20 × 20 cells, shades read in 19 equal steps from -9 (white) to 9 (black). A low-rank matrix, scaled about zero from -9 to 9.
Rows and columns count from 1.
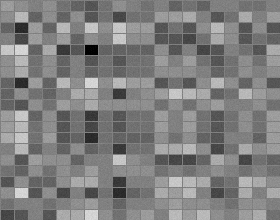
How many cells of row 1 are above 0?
10
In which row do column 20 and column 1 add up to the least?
5
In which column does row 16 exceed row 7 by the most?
2
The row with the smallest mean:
20
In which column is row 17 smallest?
13
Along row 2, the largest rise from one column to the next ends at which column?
3
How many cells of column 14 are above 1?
4
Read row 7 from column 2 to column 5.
-3 1 -1 2
